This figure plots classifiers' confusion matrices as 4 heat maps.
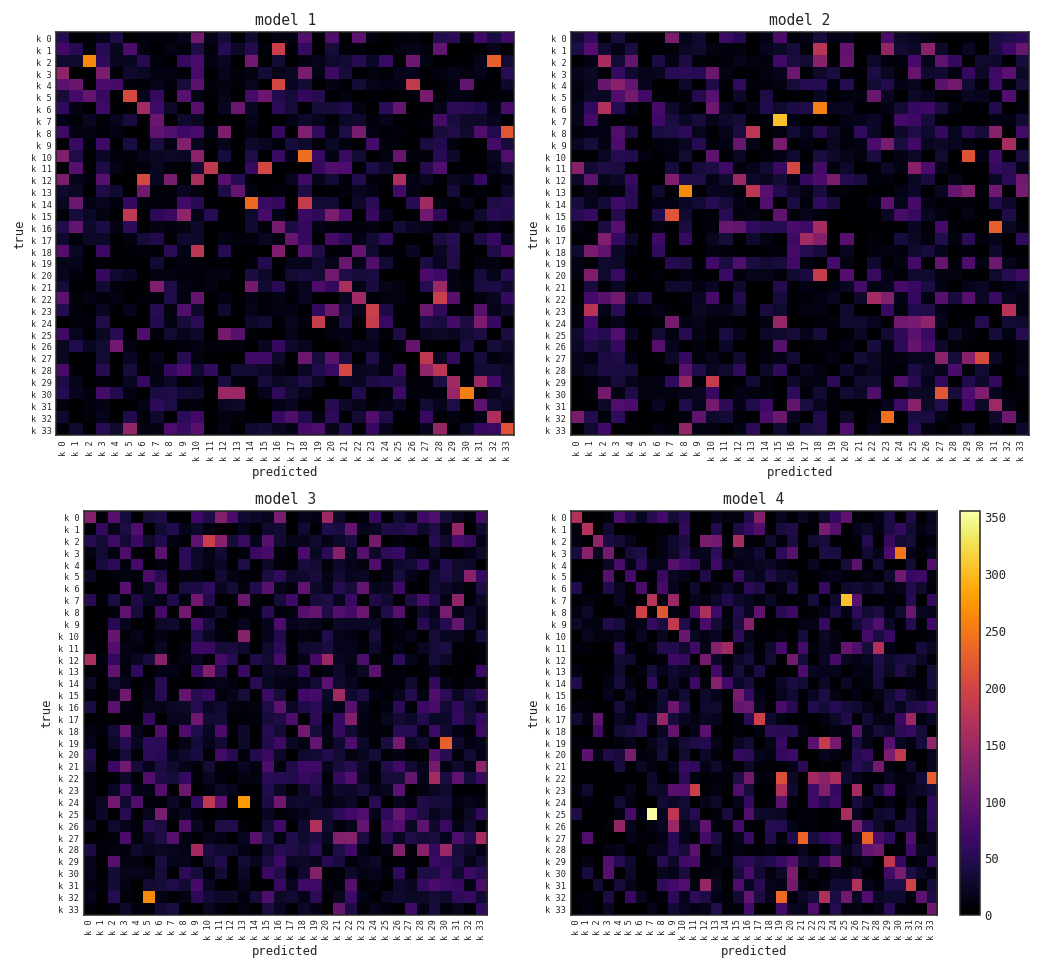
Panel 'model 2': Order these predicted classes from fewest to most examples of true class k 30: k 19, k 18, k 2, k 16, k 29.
k 19, k 18, k 16, k 29, k 2
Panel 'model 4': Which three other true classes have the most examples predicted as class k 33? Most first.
k 22, k 19, k 4
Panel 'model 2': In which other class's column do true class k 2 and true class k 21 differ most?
k 18
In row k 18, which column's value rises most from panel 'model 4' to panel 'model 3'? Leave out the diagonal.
k 3
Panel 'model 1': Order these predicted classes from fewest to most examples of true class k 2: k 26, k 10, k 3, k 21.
k 21, k 3, k 10, k 26
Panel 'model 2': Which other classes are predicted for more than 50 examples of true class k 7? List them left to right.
k 1, k 6, k 15, k 24, k 25
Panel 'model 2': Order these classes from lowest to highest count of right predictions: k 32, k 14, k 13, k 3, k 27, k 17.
k 3, k 14, k 32, k 27, k 17, k 13
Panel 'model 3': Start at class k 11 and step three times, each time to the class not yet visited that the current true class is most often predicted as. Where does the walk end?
k 13
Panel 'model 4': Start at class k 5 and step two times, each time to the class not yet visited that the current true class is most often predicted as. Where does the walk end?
k 20
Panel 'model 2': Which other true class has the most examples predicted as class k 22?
k 5
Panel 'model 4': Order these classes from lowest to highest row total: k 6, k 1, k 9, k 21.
k 21, k 6, k 1, k 9
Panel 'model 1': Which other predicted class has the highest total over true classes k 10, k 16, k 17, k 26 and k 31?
k 18
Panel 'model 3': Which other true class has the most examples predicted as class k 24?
k 2
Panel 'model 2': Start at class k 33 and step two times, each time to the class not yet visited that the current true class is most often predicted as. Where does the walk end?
k 13
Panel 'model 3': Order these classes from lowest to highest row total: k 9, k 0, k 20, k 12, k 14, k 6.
k 14, k 9, k 20, k 6, k 12, k 0
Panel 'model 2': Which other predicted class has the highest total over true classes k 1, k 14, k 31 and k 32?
k 23
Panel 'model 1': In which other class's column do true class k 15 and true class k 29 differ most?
k 5
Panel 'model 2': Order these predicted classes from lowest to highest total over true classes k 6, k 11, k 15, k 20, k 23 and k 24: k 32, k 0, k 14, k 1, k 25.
k 14, k 0, k 32, k 25, k 1
